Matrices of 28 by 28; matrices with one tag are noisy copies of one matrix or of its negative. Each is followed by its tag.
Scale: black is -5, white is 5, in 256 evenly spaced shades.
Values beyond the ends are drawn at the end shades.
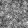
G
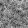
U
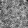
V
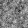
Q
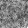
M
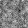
Q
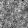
Q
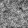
U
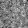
V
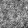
M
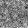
M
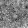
M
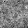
M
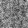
V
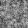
G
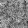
G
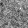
U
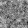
G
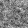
U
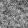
U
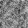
Q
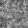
G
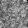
V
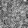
V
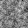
Q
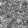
G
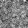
V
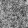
V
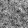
U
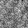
Q
